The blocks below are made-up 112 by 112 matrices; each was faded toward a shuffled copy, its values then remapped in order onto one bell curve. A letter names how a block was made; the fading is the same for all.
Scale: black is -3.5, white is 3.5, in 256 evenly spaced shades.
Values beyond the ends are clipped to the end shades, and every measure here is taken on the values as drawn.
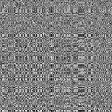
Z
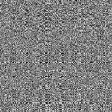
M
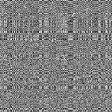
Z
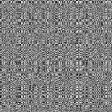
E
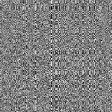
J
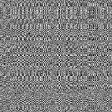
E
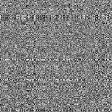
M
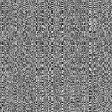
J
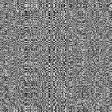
J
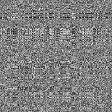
M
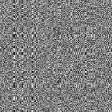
J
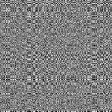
Z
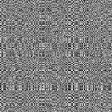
E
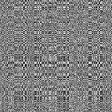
E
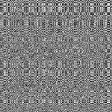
E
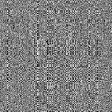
J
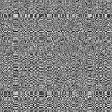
Z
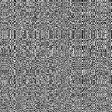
J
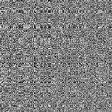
M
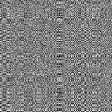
E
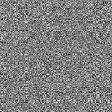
M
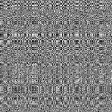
Z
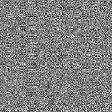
M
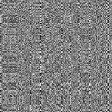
J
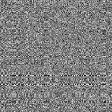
M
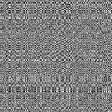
Z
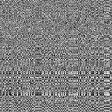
Z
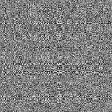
M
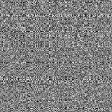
M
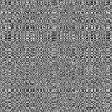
Z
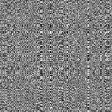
J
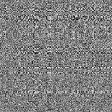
M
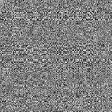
M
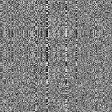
J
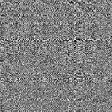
M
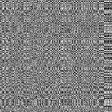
E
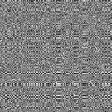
Z
